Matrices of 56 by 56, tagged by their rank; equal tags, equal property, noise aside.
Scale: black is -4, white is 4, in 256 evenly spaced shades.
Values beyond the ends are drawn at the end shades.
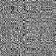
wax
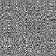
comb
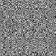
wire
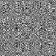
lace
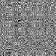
wax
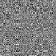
wire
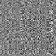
lace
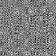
wax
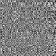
wax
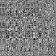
wax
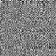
comb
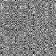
comb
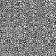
lace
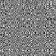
comb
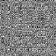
wire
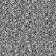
lace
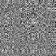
lace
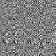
wax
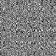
lace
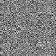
wire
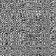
wire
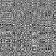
wax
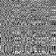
wax
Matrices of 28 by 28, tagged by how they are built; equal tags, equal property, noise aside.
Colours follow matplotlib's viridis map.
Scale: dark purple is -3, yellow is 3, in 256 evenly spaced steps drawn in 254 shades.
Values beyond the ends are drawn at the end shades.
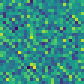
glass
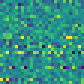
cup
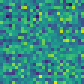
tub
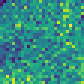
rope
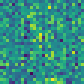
tub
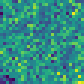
rope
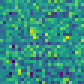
tub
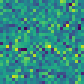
cup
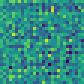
tub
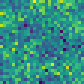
rope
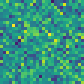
glass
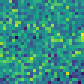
rope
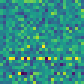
cup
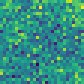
rope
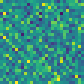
glass
